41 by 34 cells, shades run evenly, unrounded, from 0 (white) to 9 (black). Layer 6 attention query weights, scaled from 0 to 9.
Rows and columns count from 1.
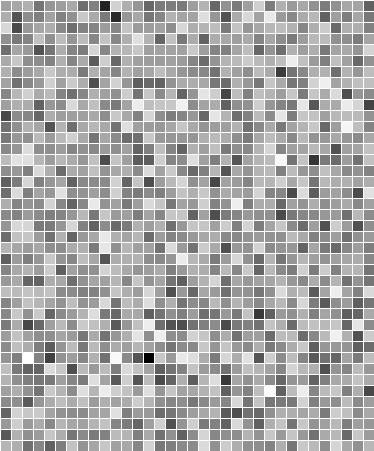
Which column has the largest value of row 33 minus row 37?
14
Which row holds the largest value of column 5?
33
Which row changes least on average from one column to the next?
13
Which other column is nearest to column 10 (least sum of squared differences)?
8
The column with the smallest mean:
28
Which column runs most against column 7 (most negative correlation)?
27
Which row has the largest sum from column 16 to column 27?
30
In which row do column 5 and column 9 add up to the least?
19
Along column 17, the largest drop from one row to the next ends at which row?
10
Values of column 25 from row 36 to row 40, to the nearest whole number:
0 5 4 3 2
